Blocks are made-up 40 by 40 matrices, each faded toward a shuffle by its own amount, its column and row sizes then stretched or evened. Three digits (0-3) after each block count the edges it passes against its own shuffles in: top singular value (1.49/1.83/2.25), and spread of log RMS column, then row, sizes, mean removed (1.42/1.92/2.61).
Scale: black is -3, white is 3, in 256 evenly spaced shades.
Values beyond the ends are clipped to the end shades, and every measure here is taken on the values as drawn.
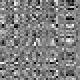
3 3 2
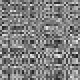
3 2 2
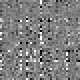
1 3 2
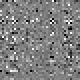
1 2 2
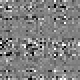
0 2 3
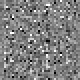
0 2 0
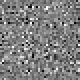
1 1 2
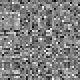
2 0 0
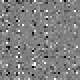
0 2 1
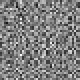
3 1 0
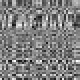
3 0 3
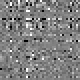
2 1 3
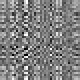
3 3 1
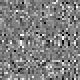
2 1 1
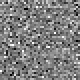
0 0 0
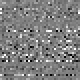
1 0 3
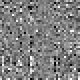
2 2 1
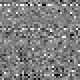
1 0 2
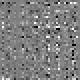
0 3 2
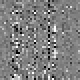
2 3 1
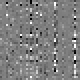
2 3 0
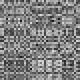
3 0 2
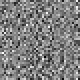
2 2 0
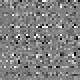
1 1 3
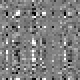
3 3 2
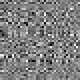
3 0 3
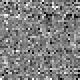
1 1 1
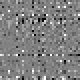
1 2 3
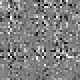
2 2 2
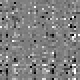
2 2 2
